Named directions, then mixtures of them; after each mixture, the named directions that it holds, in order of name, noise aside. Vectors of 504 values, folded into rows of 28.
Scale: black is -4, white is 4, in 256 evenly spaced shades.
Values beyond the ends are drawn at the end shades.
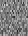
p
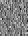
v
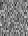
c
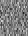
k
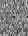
p.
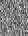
k, v.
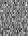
c, p.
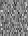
c, p.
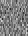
k, v.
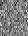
c.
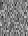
c.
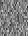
c, k.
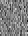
v.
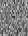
p.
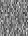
c, k.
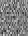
k, p.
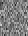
c.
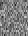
c.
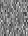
c, k.
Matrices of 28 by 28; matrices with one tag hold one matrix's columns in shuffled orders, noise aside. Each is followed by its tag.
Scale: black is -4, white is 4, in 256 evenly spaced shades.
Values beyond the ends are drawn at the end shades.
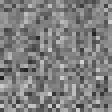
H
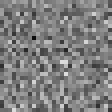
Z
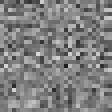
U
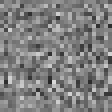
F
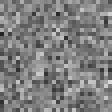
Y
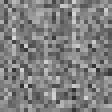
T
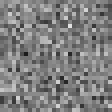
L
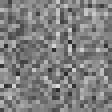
T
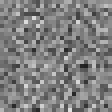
Z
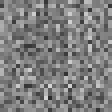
T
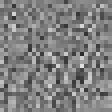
F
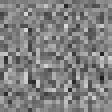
F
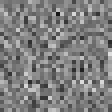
Y
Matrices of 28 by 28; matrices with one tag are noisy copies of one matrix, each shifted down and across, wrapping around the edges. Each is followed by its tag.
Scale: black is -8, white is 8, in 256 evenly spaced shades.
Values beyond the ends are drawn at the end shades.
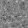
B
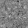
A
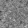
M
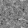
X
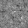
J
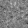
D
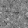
J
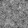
J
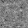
B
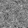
B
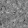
A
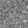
X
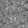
D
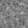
X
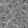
M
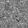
B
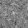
X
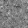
J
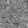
J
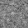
X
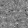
B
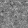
B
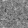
X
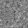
M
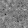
A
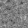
D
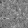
A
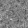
M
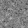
X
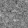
X
